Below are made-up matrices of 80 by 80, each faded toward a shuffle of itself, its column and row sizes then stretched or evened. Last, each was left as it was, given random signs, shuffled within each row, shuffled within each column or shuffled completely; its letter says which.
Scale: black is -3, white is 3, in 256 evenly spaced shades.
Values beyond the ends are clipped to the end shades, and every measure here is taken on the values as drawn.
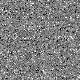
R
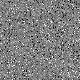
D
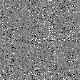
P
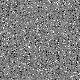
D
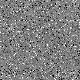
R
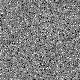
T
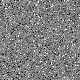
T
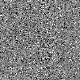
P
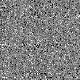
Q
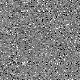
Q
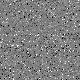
R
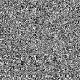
Q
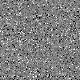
P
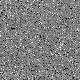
T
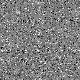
R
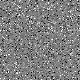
P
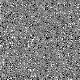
P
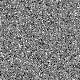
T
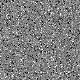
D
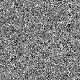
D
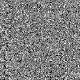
Q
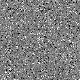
D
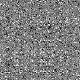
Q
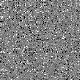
Q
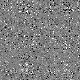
Q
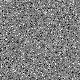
T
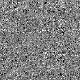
Q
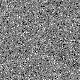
T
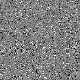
Q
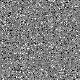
P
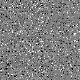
P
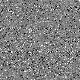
R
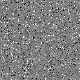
D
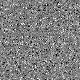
R
